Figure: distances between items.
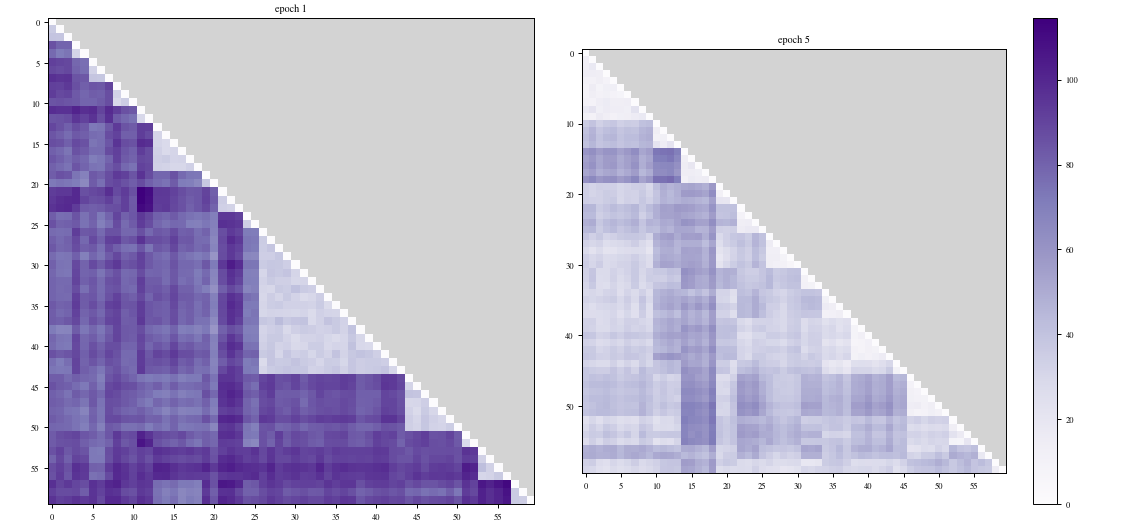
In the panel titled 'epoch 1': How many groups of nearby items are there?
14
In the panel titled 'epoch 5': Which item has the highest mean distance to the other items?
18
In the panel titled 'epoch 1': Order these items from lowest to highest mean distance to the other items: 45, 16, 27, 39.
39, 27, 16, 45
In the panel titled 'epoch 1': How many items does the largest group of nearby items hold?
18
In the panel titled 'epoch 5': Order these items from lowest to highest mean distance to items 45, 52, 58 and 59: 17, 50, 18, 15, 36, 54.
36, 54, 50, 17, 15, 18
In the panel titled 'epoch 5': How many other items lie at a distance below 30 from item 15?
4
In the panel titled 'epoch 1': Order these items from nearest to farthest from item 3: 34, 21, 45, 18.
45, 18, 34, 21
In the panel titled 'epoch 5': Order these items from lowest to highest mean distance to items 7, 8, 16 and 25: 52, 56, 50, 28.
28, 52, 56, 50
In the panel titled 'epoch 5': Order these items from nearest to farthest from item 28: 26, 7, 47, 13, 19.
26, 19, 7, 47, 13
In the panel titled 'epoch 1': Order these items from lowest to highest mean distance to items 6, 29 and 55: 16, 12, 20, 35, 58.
35, 20, 16, 12, 58
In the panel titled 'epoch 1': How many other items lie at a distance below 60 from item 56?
3
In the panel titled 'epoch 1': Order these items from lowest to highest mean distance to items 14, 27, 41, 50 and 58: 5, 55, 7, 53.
5, 7, 53, 55
